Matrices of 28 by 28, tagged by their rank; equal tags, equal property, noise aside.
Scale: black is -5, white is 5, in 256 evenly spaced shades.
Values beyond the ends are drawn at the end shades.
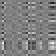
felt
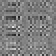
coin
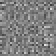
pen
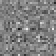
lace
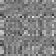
coin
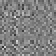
lace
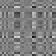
felt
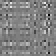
coin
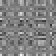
coin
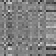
coin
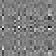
coin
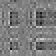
felt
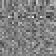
lace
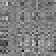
pen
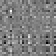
coin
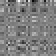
coin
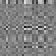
felt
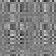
felt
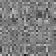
lace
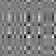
felt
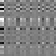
felt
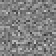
lace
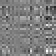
coin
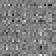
pen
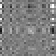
felt
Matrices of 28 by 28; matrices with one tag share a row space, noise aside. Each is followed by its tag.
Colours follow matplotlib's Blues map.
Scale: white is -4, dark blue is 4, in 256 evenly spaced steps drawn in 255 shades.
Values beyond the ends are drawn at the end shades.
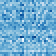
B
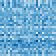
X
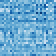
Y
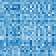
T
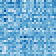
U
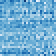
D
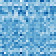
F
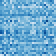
Y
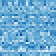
F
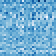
B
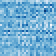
D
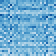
Y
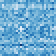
F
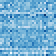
Y
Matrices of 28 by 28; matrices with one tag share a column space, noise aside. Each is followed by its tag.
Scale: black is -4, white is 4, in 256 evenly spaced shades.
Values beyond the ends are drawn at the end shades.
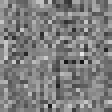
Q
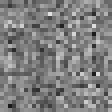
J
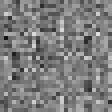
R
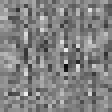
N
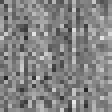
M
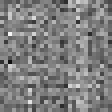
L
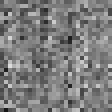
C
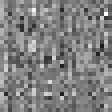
N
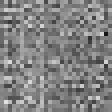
L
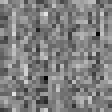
M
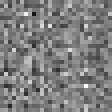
J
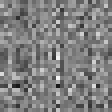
J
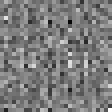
C
